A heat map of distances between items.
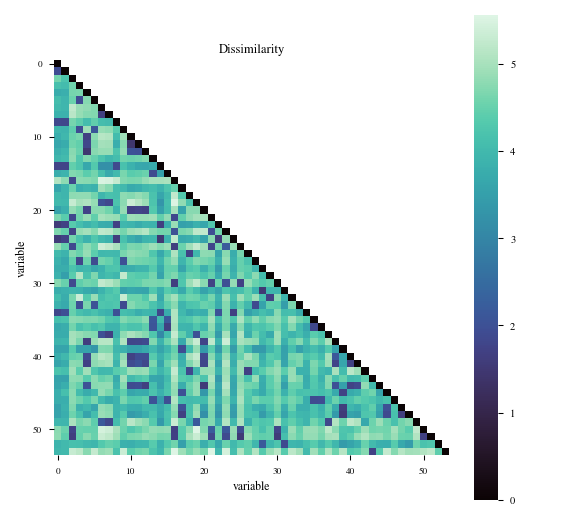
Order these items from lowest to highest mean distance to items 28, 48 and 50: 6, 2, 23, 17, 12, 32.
17, 2, 23, 12, 32, 6
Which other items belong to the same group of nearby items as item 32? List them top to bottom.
29
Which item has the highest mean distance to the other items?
53
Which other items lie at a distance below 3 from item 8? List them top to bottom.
0, 1, 14, 22, 24, 34
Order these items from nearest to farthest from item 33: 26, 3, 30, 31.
3, 31, 26, 30
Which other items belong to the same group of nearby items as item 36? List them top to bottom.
13, 15, 35, 46
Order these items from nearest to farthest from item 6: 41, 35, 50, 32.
32, 35, 41, 50
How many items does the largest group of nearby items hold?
9
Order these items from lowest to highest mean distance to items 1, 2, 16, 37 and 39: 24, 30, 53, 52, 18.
30, 24, 52, 18, 53
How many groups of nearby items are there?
11
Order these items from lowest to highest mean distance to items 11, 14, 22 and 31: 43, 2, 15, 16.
43, 15, 2, 16
